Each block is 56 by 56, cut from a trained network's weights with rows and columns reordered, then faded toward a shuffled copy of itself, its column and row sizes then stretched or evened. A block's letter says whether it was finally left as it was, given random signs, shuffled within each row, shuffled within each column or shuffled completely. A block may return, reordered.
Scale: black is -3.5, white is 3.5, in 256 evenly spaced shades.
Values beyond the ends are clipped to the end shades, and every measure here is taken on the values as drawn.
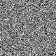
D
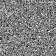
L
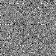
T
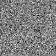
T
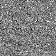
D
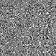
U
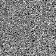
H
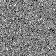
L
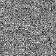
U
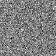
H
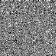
T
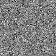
D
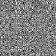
U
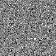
T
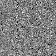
H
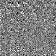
U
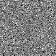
H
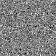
D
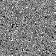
T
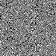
H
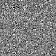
U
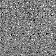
D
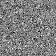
L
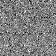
D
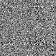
T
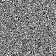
L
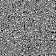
T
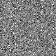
H
